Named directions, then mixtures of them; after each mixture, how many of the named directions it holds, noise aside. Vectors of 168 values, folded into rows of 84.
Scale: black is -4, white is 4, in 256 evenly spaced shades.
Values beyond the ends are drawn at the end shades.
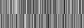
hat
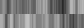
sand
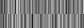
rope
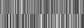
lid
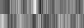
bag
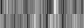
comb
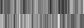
four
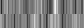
one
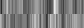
one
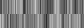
four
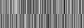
one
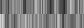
four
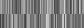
four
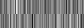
three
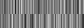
three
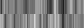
two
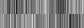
four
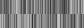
four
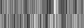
one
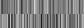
two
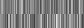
one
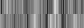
one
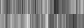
two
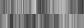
two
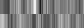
one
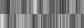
two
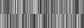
two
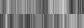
one
